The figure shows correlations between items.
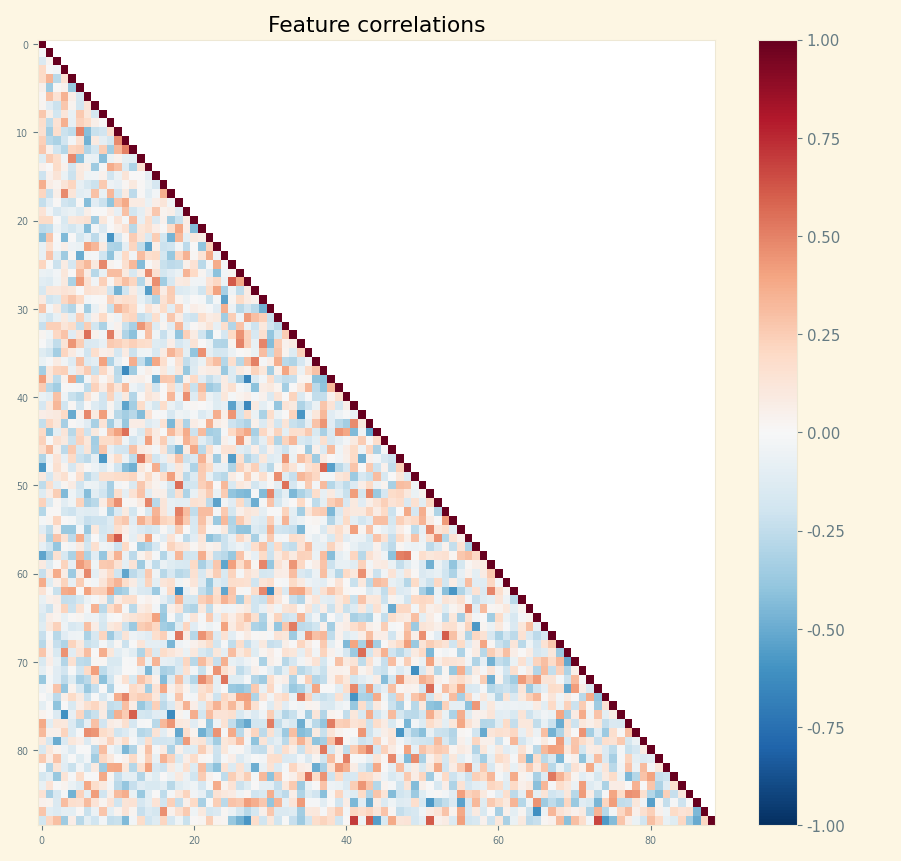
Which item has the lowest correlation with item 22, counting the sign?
9
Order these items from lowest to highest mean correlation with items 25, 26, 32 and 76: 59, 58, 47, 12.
47, 58, 12, 59
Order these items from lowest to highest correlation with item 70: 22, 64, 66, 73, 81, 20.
20, 64, 81, 22, 66, 73
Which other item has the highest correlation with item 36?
28
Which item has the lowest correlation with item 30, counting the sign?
62
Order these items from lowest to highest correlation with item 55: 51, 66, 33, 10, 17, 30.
33, 17, 66, 10, 30, 51
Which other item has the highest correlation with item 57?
75
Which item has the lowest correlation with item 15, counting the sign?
38
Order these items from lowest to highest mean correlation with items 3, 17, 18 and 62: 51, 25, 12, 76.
76, 51, 12, 25
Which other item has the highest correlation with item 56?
10
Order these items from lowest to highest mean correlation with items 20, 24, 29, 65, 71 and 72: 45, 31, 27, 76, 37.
37, 45, 31, 27, 76
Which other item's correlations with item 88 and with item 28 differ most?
86
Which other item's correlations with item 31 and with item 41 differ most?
27
